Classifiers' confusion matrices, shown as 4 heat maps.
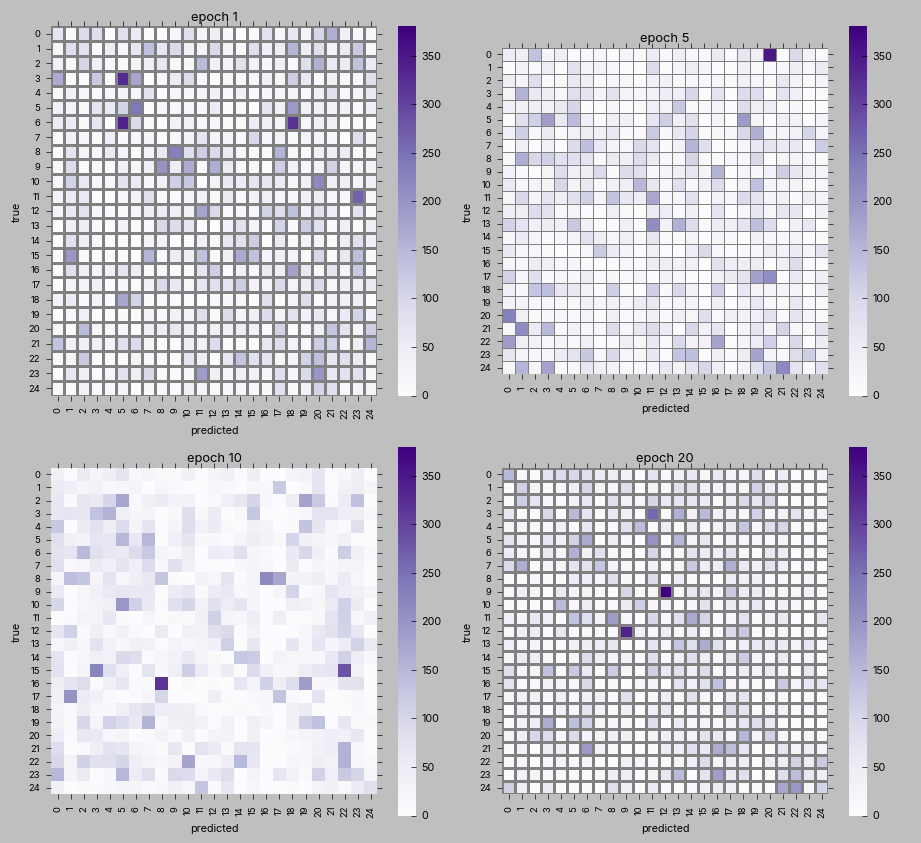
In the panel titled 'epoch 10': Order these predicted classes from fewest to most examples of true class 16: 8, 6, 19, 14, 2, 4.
6, 4, 14, 2, 19, 8
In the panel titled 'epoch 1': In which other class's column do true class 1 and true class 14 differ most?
18
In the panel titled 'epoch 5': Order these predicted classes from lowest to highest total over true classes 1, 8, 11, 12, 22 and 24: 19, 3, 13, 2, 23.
23, 13, 2, 19, 3
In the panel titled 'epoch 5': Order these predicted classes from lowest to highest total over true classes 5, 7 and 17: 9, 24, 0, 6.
9, 0, 24, 6
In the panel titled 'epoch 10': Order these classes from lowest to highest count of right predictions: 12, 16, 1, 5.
1, 12, 16, 5
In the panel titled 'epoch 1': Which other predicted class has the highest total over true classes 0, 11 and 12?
23
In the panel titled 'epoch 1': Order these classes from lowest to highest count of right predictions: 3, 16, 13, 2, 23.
13, 16, 23, 2, 3
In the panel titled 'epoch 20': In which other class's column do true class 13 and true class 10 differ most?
4
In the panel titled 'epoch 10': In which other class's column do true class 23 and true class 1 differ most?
5
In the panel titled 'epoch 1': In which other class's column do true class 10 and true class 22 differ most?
9
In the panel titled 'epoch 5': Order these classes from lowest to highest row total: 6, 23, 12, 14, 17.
14, 12, 17, 6, 23
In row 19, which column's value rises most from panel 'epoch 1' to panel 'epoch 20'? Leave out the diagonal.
3
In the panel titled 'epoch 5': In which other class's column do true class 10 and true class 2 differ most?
19
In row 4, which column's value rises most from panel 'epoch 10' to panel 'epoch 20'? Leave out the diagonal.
18
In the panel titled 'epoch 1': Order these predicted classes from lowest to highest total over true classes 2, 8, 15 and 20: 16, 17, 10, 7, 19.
16, 19, 10, 7, 17
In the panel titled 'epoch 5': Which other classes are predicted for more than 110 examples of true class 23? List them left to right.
6, 13, 14, 19
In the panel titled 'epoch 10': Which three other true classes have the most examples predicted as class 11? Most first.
24, 21, 15
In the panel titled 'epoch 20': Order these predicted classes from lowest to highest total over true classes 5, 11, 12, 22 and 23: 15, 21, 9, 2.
2, 21, 15, 9
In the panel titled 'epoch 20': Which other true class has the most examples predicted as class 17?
7
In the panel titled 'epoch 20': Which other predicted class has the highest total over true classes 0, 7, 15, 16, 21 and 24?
6
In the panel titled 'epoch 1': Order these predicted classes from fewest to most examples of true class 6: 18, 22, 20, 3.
22, 20, 3, 18
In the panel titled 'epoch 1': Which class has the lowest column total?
4
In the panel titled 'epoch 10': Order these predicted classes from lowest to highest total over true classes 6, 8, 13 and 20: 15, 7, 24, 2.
24, 15, 7, 2
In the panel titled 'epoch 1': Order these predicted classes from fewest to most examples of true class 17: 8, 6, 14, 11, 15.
6, 15, 11, 8, 14
